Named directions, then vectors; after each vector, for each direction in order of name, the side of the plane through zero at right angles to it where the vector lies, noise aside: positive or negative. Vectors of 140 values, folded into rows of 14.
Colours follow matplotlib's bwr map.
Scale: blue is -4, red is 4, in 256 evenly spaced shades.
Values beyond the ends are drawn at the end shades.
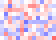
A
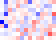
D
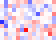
negative, positive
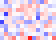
positive, positive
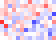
positive, negative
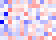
positive, positive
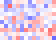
negative, positive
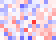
negative, positive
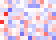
negative, negative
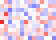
negative, negative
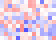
positive, negative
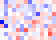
negative, positive
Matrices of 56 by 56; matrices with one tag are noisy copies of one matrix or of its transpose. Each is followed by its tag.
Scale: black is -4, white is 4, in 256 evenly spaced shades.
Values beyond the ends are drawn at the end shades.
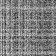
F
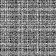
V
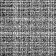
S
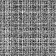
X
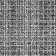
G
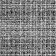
G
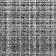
F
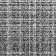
F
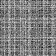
V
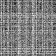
S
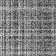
F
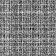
X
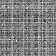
X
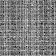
G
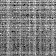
F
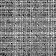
S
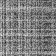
F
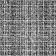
G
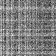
F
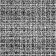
G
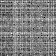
S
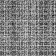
G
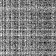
F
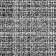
S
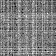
S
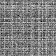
X
